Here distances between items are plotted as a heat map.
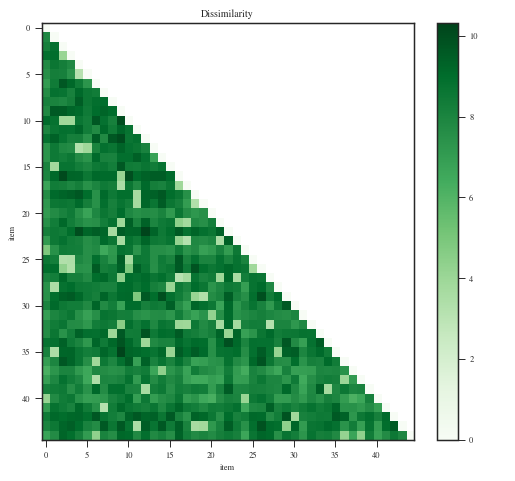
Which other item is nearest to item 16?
27
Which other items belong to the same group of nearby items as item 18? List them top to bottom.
11, 19, 29, 43
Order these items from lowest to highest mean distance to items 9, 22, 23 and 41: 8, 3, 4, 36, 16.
16, 8, 36, 3, 4
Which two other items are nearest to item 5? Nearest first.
4, 13
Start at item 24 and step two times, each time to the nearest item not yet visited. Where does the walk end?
0
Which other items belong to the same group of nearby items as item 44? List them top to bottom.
6, 36, 38
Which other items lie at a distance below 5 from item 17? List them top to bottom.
9, 16, 21, 23, 27, 32
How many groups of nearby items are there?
13
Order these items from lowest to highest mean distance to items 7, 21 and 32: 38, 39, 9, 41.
9, 41, 38, 39
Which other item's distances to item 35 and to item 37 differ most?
14
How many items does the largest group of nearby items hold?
7
